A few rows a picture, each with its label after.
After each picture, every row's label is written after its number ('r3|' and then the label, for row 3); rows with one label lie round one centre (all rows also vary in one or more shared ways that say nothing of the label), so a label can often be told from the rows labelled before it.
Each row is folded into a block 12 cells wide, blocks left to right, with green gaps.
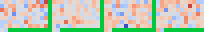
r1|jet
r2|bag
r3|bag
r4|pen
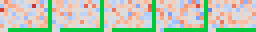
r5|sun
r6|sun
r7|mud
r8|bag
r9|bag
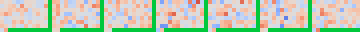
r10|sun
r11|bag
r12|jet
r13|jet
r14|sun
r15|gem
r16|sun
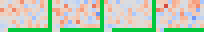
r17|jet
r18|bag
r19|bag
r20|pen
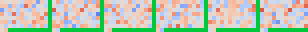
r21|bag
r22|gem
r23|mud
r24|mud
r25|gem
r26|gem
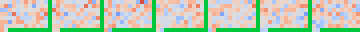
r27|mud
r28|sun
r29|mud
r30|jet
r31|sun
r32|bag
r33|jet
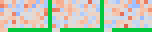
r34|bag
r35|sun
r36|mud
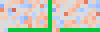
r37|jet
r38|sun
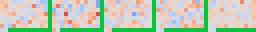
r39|sun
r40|mud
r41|sun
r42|jet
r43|jet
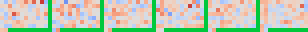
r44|pen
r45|sun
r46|sun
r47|sun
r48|sun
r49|bag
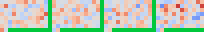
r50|mud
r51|bag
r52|jet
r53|gem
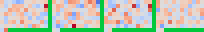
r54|sun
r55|mud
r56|bag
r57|bag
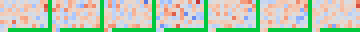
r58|bag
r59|mud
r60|mud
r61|gem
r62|pen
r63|pen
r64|jet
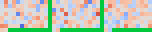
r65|sun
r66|jet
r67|mud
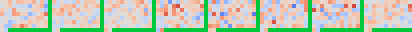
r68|jet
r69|sun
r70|pen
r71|sun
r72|gem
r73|jet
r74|jet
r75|pen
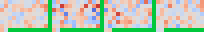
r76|mud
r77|pen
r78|bag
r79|bag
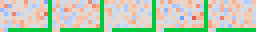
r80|mud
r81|mud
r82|bag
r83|jet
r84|gem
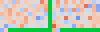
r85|bag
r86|gem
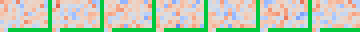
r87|bag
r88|mud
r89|sun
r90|sun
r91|jet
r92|gem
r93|mud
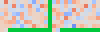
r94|bag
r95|gem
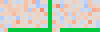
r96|sun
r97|mud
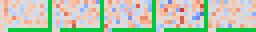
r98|bag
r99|mud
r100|gem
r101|bag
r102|gem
